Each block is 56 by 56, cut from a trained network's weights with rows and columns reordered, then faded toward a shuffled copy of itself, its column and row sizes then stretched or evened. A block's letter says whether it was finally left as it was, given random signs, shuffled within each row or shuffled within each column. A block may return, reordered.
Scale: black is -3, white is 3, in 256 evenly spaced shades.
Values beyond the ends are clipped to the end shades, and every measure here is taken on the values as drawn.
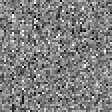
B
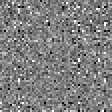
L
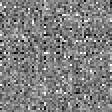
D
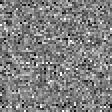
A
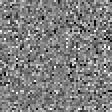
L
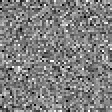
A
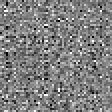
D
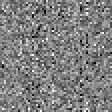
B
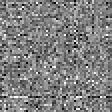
D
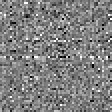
D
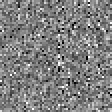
B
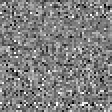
A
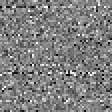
A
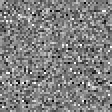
A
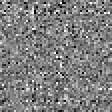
L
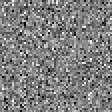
B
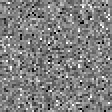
B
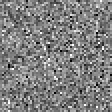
B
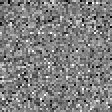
A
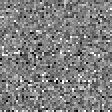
A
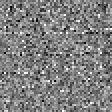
A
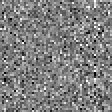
B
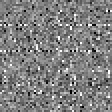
D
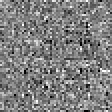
D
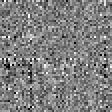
D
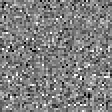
A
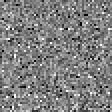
A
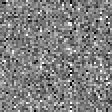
B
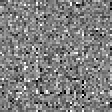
L
